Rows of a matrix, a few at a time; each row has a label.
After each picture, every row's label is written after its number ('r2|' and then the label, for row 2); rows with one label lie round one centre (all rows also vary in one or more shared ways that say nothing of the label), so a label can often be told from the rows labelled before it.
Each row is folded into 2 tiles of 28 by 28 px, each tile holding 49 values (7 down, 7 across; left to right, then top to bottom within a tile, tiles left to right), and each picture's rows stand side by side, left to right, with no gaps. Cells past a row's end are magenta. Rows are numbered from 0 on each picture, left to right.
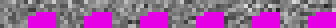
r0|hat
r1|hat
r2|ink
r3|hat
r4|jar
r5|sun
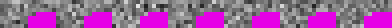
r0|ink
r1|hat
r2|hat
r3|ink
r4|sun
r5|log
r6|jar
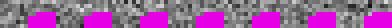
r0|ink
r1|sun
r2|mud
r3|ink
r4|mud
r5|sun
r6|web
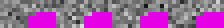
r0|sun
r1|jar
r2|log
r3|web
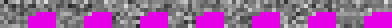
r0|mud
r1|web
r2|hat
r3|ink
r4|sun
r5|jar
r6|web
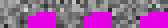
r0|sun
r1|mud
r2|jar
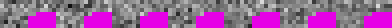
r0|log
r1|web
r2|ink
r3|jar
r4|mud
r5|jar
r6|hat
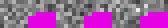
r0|hat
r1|log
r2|sun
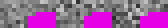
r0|ink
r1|mud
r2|hat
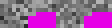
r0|hat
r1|jar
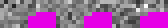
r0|mud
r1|hat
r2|sun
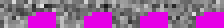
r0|hat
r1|hat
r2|sun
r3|web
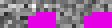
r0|jar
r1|log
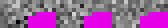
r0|ink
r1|hat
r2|hat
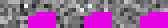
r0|ink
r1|sun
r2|sun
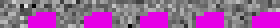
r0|ink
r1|mud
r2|log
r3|log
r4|sun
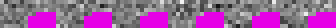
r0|mud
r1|sun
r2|web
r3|hat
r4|web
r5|web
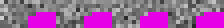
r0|mud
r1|ink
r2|jar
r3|ink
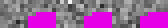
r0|ink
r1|sun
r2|ink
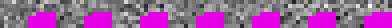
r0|hat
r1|mud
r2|log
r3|log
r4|log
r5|jar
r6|sun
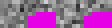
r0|ink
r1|ink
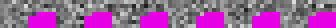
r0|sun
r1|hat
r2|ink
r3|jar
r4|jar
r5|hat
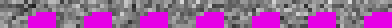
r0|web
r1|mud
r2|ink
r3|hat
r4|web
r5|web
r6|hat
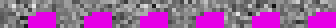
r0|hat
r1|hat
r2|jar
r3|mud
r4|log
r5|ink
